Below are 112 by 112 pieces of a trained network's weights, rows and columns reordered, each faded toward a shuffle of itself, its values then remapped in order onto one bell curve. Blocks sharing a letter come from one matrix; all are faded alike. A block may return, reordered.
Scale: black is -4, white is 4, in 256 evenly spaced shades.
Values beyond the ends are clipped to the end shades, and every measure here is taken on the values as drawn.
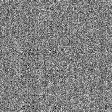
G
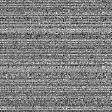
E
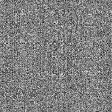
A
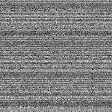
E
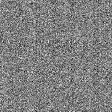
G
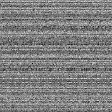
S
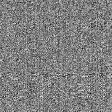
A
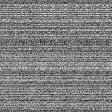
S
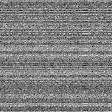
S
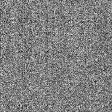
G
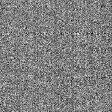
A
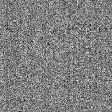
G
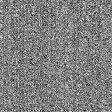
A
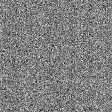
G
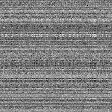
S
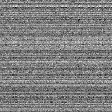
S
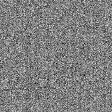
G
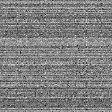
E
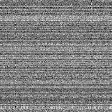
S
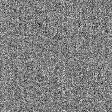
G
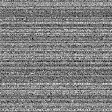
S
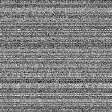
S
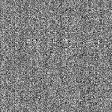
A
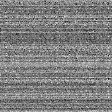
E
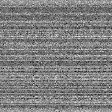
S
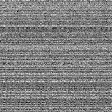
S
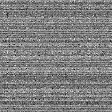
E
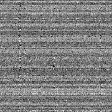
E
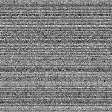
S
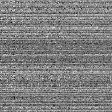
E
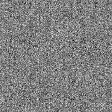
G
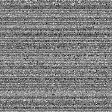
E
